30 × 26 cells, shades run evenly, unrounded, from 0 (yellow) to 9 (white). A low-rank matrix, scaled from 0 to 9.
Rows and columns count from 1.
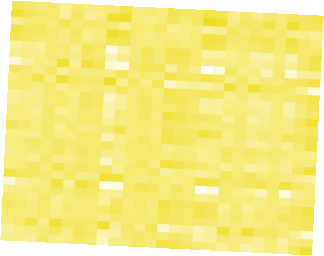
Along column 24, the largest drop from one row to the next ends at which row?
9
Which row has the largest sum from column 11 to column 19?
8
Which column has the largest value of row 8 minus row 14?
17
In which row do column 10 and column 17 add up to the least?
2
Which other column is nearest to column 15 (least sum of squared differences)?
12
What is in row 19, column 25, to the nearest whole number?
4
